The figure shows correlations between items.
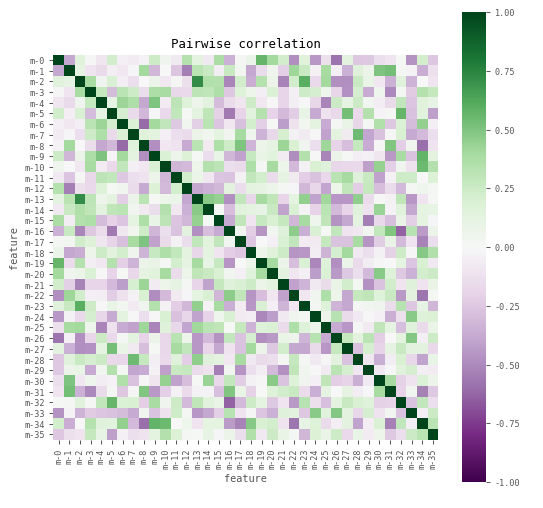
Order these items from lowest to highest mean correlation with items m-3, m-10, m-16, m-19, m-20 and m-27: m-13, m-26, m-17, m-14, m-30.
m-26, m-17, m-13, m-14, m-30
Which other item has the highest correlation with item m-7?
m-28
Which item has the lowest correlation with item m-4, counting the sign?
m-25
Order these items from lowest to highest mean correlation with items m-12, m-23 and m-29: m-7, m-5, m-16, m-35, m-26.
m-7, m-35, m-16, m-26, m-5
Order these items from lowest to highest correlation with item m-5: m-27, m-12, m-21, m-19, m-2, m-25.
m-21, m-25, m-12, m-2, m-19, m-27
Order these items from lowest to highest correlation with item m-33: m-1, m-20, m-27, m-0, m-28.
m-0, m-20, m-28, m-1, m-27
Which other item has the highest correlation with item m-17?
m-8
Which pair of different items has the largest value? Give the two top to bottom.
m-2, m-13
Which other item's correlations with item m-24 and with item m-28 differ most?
m-13
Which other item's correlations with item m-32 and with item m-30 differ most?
m-16
